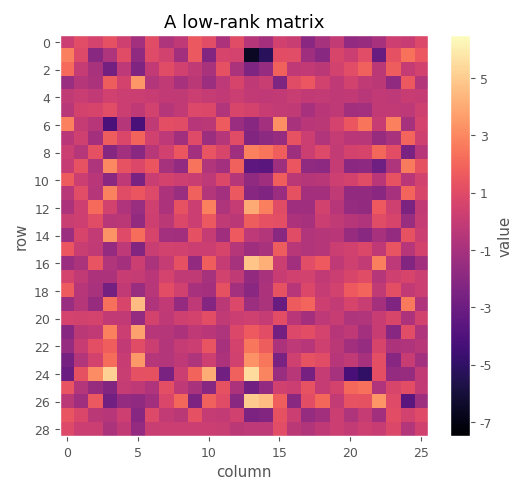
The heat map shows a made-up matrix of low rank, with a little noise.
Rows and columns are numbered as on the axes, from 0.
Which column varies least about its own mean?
19
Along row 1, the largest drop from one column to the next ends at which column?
13
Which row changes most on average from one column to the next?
24
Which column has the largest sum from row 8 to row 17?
10
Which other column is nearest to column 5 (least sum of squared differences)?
3
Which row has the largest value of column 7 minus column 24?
26
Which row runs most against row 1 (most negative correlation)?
16
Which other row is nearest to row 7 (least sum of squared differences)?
11
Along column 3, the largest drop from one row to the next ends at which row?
25
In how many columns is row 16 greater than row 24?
13
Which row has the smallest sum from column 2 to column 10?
6
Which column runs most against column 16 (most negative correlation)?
8
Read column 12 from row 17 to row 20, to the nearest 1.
0 -1 1 0
